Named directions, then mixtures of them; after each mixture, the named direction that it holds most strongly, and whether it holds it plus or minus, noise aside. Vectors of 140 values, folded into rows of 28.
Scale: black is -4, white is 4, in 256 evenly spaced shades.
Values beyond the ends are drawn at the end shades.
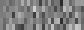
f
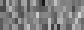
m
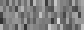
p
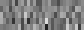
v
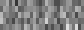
v, plus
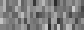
m, minus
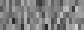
v, plus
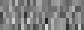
v, minus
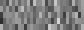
p, plus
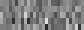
v, plus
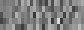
f, plus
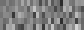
f, plus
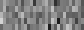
p, minus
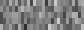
p, plus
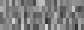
v, minus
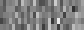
m, plus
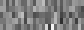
m, minus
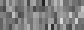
m, plus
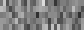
m, minus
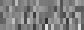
v, minus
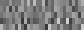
p, plus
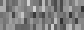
f, plus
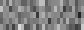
f, minus
